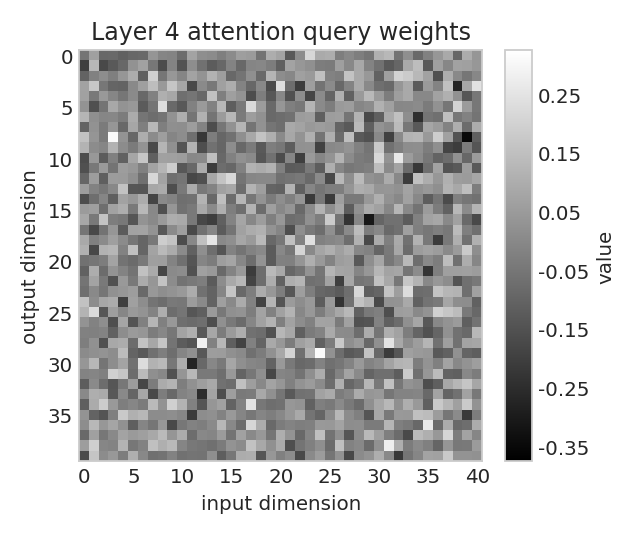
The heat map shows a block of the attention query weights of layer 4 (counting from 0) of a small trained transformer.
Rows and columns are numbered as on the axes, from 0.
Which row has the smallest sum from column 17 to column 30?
16
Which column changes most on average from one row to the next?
31
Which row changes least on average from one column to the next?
0
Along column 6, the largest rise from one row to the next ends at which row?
30
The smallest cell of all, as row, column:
8, 39
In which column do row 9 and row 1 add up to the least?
10
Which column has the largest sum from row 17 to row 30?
33
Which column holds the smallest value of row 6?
34
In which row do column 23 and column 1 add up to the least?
14
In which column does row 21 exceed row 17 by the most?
1
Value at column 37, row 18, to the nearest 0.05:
-0.05
